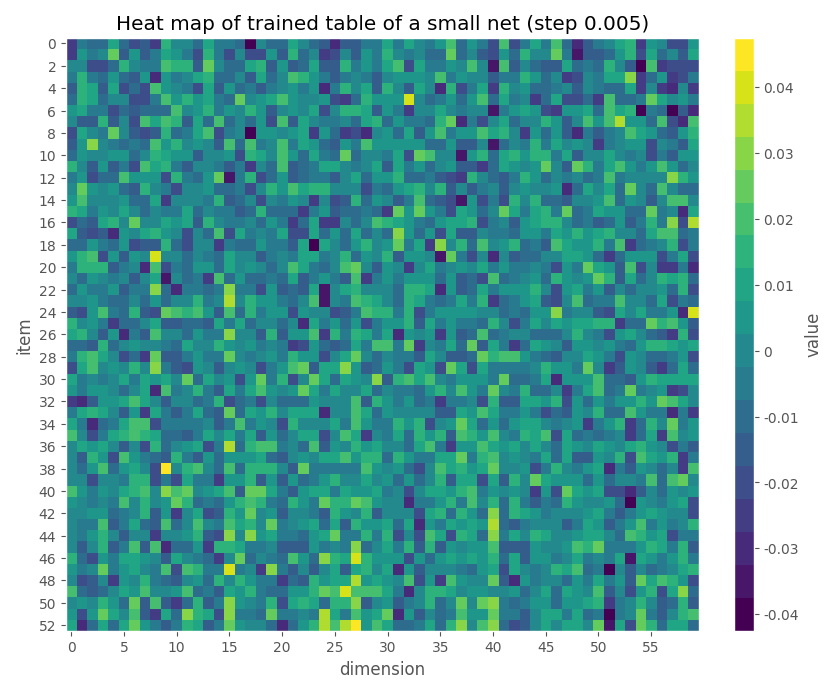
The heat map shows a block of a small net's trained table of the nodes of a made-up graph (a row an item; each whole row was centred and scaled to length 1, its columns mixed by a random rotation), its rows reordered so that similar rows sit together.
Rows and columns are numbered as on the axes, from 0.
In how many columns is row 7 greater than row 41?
26
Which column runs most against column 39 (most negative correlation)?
7
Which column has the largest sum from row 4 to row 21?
8
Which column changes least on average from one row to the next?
43
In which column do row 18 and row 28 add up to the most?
39
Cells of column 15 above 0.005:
23
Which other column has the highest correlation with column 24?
5
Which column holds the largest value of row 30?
29
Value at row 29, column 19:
-0.005
